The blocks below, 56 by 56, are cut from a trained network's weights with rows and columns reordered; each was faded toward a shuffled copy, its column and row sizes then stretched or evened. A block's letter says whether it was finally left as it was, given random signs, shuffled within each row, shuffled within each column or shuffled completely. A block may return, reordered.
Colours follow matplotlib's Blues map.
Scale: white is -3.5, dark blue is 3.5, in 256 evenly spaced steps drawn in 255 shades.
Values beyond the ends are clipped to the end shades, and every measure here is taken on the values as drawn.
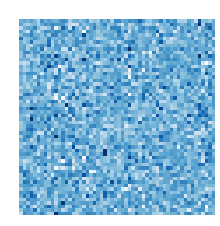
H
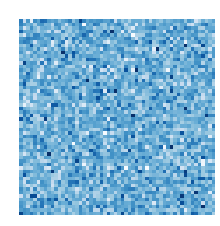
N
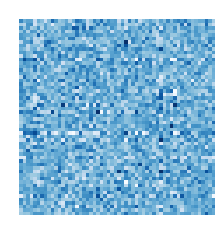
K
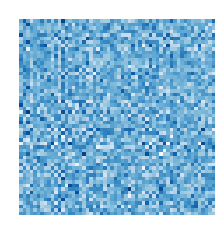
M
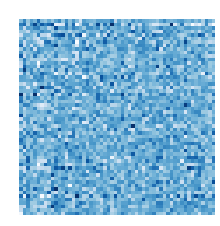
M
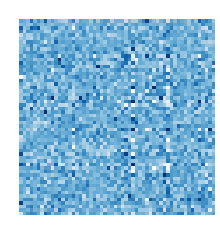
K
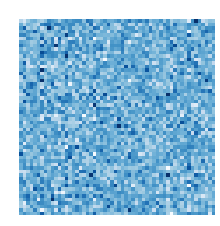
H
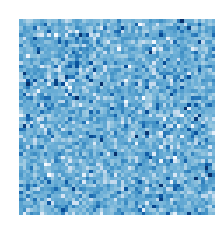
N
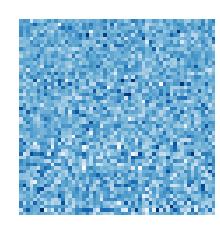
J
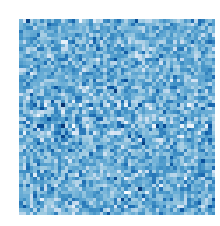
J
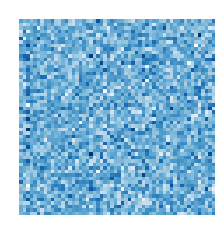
H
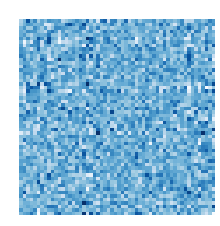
M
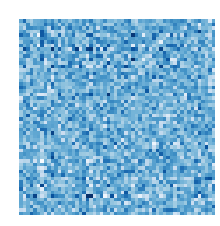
K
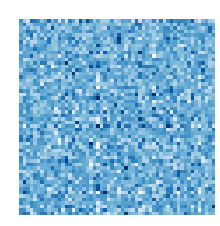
K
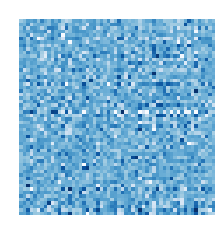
M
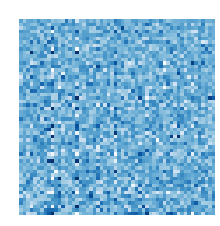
K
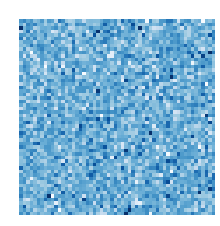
N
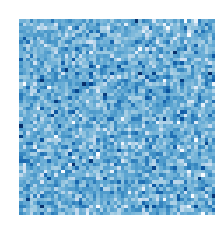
N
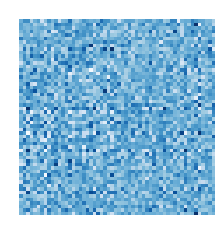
M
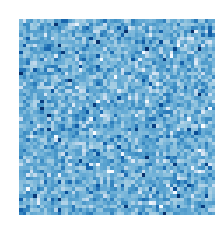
N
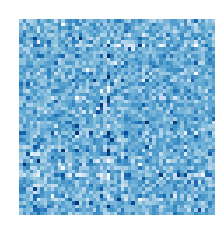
K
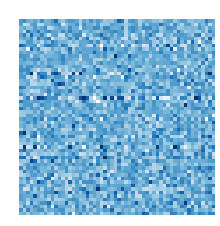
J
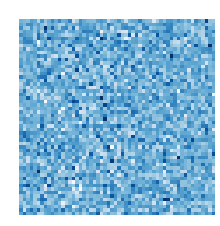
H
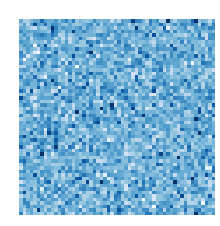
N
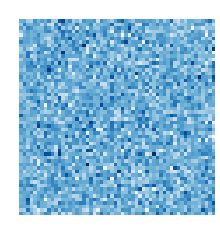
H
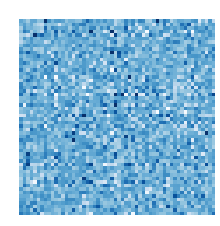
M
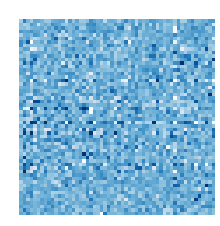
K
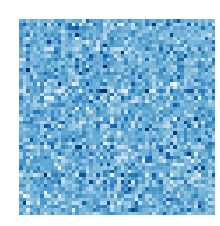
K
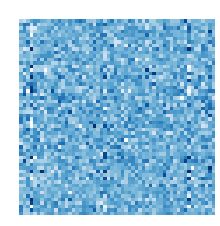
K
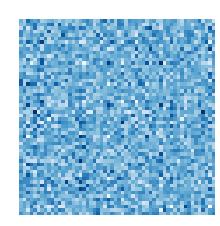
M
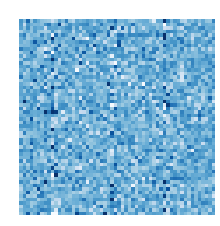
H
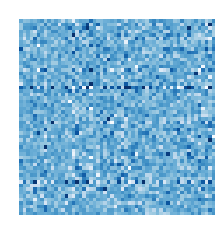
K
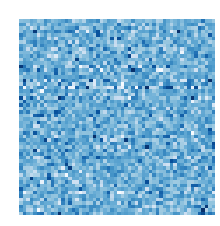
J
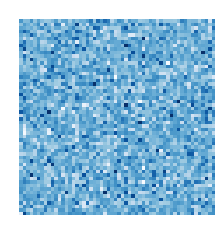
H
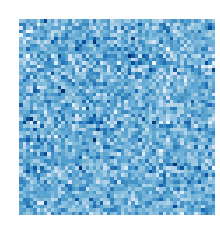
J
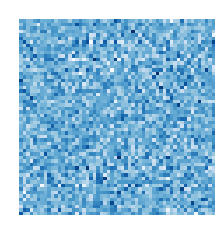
J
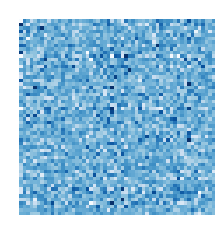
K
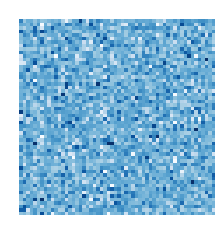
H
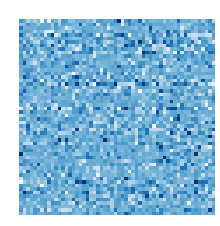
J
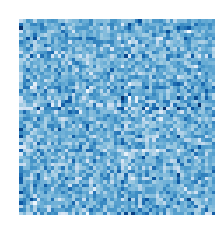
K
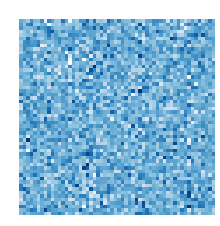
H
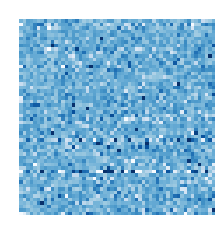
J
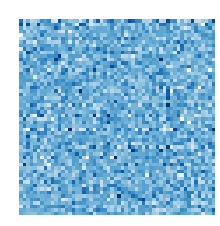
J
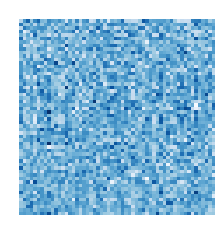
M
